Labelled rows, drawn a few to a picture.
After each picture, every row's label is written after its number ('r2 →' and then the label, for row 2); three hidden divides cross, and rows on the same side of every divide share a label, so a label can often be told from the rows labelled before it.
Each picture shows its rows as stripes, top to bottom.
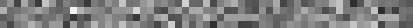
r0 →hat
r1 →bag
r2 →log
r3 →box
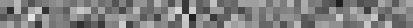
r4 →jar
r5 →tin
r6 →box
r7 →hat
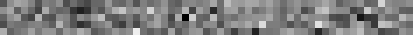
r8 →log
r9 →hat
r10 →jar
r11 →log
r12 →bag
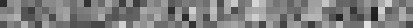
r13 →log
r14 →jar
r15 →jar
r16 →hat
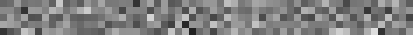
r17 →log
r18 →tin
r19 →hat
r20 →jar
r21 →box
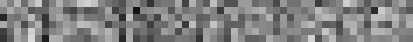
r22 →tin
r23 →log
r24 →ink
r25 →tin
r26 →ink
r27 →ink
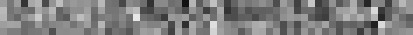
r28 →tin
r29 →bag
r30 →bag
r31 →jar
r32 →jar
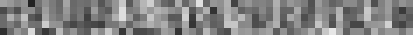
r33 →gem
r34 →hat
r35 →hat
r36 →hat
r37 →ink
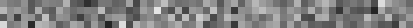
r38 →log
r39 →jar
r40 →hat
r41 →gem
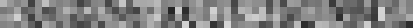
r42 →gem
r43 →jar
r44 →jar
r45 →hat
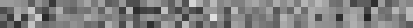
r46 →jar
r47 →ink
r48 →tin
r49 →ink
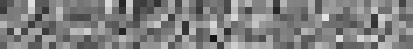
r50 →ink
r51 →ink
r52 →log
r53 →jar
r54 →tin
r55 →box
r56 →log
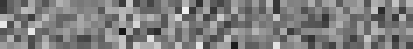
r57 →ink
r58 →box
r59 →gem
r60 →bag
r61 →ink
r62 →hat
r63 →gem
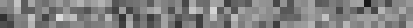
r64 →tin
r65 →jar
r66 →ink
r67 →ink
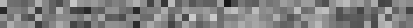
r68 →bag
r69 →log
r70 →jar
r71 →log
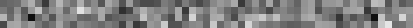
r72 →ink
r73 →tin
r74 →jar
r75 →log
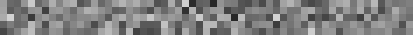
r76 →box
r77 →tin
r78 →gem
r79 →ink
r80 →ink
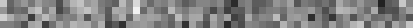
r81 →bag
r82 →bag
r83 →gem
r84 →tin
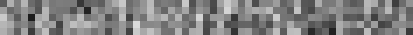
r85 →hat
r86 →hat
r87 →gem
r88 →bag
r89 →gem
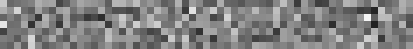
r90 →bag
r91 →jar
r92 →hat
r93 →gem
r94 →ink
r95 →box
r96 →ink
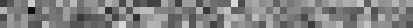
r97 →ink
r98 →gem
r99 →log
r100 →hat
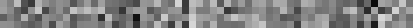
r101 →jar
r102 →tin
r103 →log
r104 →jar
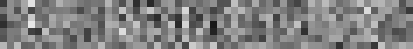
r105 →ink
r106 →hat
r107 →ink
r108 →box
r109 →hat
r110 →box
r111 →jar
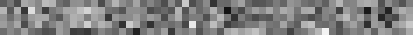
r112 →box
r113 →tin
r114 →bag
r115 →tin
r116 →log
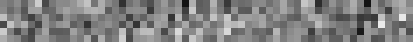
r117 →tin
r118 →tin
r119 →jar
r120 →log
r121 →gem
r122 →gem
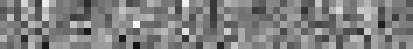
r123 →hat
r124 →box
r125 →hat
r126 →bag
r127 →hat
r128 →tin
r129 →ink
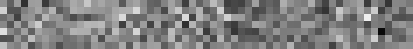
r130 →tin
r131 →bag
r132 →hat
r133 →tin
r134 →bag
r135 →box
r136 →gem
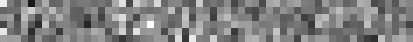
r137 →gem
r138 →box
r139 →hat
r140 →hat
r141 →gem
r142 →jar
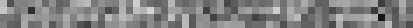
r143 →bag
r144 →gem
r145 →box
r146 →hat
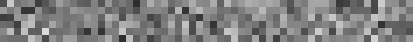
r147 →log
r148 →jar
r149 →ink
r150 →box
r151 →hat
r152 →ink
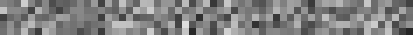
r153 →hat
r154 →gem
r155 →ink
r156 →box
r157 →hat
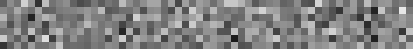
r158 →hat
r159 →jar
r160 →gem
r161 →tin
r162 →ink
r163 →gem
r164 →ink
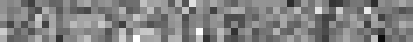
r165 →jar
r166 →hat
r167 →bag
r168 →tin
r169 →gem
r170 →bag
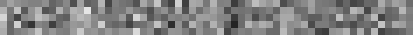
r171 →jar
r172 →tin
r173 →bag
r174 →jar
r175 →bag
